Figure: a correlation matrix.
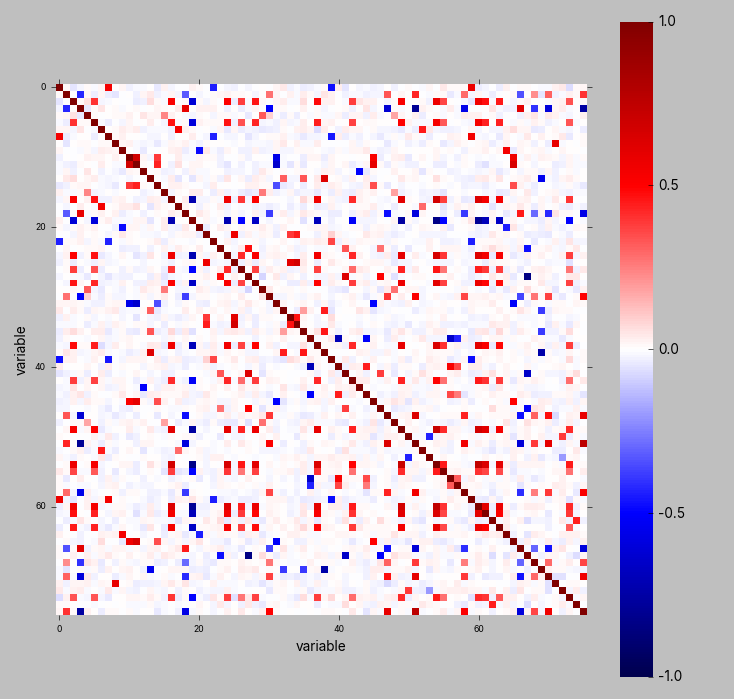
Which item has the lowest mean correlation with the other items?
19
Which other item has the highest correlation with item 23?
27
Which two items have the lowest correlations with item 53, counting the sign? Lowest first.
50, 72
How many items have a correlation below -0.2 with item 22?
3
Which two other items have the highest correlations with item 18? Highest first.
3, 66
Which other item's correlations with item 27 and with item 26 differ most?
67
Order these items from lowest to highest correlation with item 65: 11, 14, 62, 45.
62, 14, 45, 11
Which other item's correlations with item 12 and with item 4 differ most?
43
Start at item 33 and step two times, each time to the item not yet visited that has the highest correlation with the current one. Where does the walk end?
34
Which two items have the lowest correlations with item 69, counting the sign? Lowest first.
38, 13
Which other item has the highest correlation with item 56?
40
